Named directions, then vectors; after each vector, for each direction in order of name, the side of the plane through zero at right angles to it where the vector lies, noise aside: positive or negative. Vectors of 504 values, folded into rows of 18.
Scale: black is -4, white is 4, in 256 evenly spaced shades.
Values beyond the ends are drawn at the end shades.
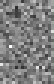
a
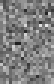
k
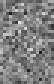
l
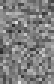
negative, positive, negative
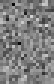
negative, positive, positive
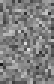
negative, negative, positive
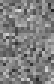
negative, positive, positive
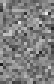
negative, negative, positive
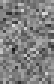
positive, negative, positive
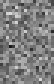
negative, negative, negative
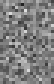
negative, negative, negative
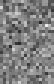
negative, positive, negative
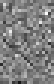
negative, negative, positive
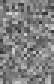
negative, positive, negative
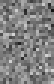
negative, positive, positive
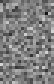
positive, positive, negative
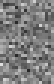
positive, positive, positive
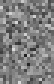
negative, positive, negative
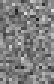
positive, negative, negative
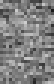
negative, positive, positive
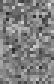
positive, negative, positive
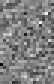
negative, negative, positive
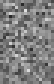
negative, negative, negative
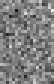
positive, negative, negative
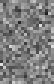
positive, positive, negative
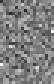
positive, positive, positive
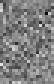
positive, positive, negative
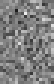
positive, negative, negative
